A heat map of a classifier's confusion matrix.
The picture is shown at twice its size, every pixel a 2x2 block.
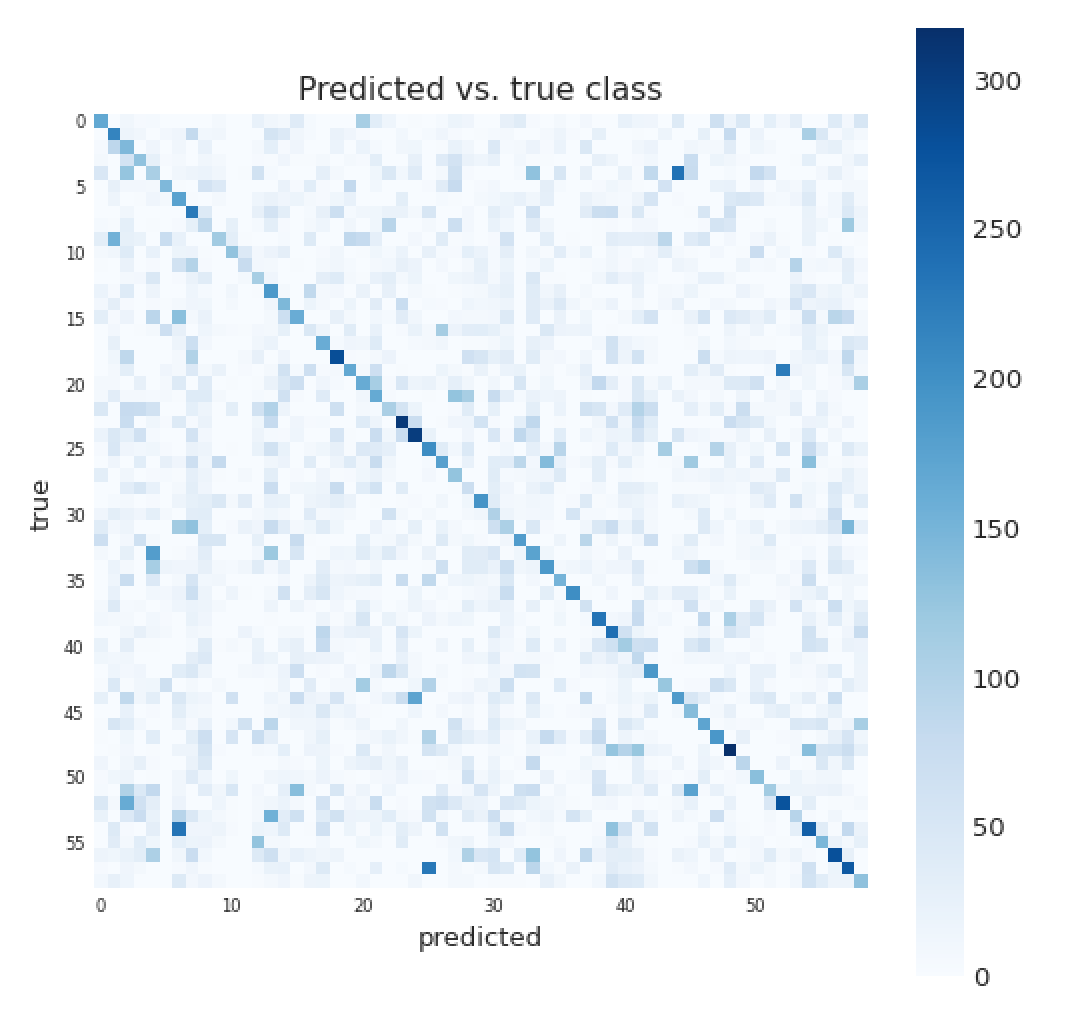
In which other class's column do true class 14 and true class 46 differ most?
58
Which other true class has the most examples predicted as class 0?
32
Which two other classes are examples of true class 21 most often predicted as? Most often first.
27, 28
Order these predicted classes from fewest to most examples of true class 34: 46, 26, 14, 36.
36, 14, 26, 46
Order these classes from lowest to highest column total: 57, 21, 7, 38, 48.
38, 21, 48, 57, 7
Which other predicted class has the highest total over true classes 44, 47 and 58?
24
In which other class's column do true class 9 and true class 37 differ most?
1
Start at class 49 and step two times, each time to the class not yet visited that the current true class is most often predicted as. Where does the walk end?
4
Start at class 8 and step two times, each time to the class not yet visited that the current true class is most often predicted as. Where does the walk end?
25
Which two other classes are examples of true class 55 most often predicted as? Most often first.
12, 39
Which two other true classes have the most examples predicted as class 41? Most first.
48, 22
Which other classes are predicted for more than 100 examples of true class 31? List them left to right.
6, 7, 57
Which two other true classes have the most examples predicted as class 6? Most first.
54, 15
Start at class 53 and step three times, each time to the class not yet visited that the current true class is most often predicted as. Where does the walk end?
26
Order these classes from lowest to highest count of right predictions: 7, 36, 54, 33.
33, 36, 7, 54
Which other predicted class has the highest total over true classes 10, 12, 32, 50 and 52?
2
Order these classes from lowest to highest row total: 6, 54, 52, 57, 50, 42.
50, 6, 42, 57, 52, 54
